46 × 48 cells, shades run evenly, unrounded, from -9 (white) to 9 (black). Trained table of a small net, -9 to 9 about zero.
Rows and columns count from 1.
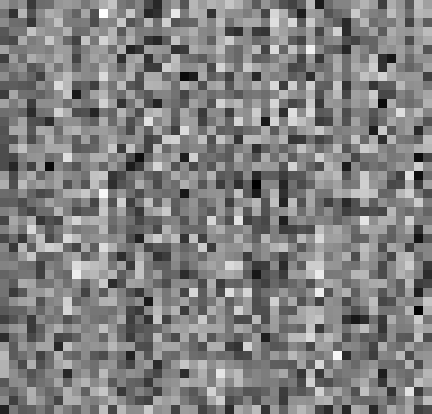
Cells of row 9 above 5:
4
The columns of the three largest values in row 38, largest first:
30, 1, 15
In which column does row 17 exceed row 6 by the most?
29
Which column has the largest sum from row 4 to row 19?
39
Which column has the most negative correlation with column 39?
33
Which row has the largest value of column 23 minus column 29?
13
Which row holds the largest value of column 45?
20
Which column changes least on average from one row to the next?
45
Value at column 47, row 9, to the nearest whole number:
-2
